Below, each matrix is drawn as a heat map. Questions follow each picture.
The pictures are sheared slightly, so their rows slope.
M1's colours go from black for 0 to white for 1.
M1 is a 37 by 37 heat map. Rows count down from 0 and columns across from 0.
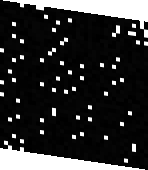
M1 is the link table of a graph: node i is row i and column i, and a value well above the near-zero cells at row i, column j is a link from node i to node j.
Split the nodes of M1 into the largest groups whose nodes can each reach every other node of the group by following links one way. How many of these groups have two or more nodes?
1
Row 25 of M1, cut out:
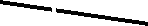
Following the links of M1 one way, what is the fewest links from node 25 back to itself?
7
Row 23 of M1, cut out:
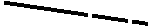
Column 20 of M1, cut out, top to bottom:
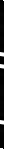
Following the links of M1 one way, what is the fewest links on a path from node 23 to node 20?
4
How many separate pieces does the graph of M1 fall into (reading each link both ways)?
4
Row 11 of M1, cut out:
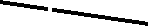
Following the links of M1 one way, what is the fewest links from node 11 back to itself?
6
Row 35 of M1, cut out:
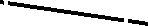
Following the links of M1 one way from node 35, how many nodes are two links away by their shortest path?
3
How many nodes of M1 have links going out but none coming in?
4
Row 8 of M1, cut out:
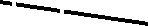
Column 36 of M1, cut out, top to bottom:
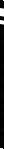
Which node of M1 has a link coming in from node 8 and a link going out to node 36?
node 3
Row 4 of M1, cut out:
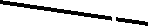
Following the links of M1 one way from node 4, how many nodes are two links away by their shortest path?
1
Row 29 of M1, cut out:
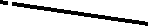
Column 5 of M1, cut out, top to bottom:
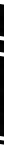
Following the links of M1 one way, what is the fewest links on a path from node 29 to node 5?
3
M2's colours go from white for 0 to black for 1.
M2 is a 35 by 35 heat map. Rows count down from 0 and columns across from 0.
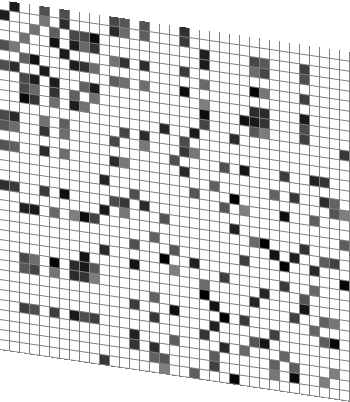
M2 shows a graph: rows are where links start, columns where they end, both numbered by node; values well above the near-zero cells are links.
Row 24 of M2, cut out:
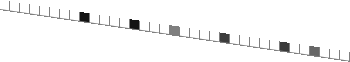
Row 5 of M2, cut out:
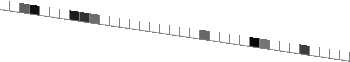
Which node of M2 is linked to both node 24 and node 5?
node 8
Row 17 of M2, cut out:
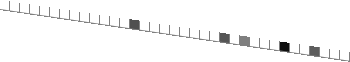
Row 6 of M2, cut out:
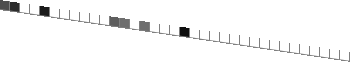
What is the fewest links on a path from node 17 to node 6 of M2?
7
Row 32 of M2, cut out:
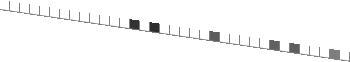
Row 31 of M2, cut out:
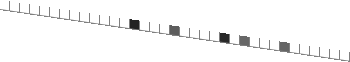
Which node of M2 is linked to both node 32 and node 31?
node 13
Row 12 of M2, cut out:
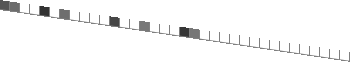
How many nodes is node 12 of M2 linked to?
8
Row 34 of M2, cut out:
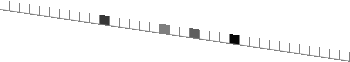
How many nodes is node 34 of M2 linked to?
4
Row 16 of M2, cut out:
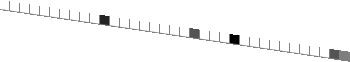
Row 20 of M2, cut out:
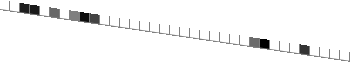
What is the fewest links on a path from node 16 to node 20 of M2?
6
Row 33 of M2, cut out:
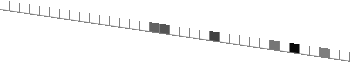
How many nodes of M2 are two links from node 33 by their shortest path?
5
